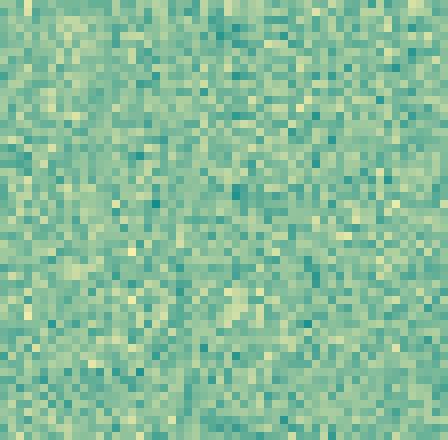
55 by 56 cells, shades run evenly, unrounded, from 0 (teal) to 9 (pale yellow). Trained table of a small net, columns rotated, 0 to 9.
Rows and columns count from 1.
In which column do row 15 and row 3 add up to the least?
40
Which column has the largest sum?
41
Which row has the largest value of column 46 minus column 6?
48
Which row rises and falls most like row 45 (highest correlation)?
24
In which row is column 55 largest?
8
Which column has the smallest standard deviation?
14
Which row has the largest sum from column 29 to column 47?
43
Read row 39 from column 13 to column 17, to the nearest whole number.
5 5 6 4 5
